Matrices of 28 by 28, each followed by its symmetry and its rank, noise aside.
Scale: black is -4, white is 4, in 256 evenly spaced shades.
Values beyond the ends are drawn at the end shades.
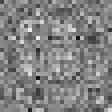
symmetric, rank five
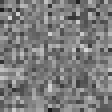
no symmetry, rank six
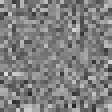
no symmetry, rank six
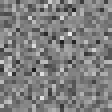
antisymmetric, rank six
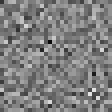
symmetric, rank seven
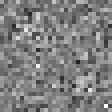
symmetric, rank seven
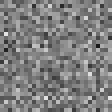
antisymmetric, rank six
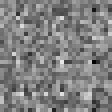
no symmetry, rank seven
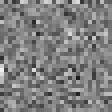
no symmetry, rank seven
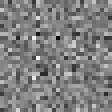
antisymmetric, rank six
